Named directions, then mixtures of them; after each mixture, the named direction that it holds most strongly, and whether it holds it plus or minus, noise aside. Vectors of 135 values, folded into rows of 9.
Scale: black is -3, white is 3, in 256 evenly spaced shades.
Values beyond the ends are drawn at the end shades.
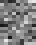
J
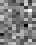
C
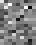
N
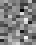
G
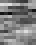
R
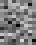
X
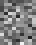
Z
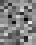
G, minus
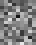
Z, plus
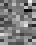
C, minus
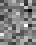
C, minus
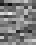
R, minus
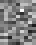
G, minus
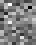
N, plus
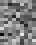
X, minus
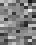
J, minus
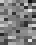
J, minus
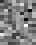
C, minus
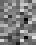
G, minus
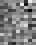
C, minus
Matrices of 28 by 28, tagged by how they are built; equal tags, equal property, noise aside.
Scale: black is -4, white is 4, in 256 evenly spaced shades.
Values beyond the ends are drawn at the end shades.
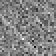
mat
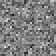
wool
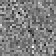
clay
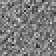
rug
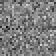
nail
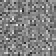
wool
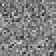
nail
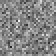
rug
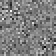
clay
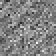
rug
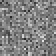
wool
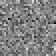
nail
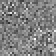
clay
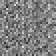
wool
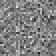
wool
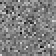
clay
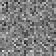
nail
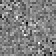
clay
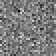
wool
